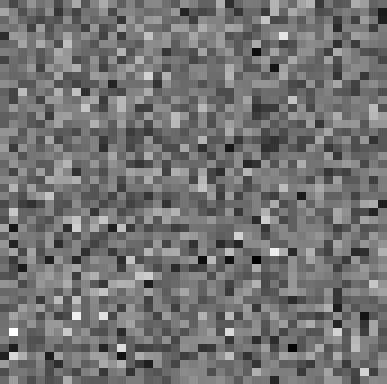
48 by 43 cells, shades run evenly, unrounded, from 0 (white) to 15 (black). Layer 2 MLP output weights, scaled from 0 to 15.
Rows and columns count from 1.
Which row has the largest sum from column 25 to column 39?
19
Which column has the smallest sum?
8
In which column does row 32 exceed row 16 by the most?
40
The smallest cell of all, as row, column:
42, 2
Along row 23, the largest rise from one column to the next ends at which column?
24
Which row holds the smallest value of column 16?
35
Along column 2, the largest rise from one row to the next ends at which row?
43
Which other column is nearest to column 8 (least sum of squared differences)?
13
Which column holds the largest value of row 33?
29
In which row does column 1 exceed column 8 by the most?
5
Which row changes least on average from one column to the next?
48
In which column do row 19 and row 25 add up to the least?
6
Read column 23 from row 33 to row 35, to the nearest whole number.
14 11 7
